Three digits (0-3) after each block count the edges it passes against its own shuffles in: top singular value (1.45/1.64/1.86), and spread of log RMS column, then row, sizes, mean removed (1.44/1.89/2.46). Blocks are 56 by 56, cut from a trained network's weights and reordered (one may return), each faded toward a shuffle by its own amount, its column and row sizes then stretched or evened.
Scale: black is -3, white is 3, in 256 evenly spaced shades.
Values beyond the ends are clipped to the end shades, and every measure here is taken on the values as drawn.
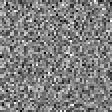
3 0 0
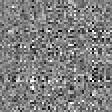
2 2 2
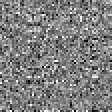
2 2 2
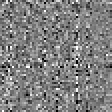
3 3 2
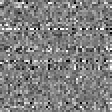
3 2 3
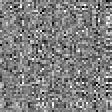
1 3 1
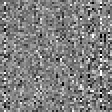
1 3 0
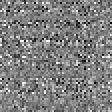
0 1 3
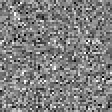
0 1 1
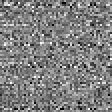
2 0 3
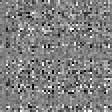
0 3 3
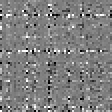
0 3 3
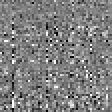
2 3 3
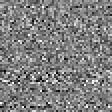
1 0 3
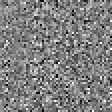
0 2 1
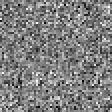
1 0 1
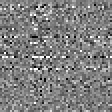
2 2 3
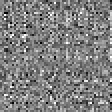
2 2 2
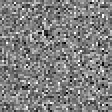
0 2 0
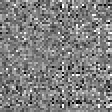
1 2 2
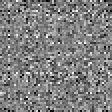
0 2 3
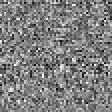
1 0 2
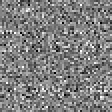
0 0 2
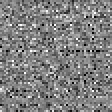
0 1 3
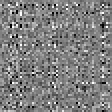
3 3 3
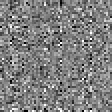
2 3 1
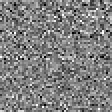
2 0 2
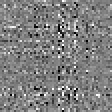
2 3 3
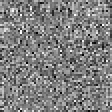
1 0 1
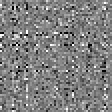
1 3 2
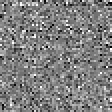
0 2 2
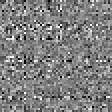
3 2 3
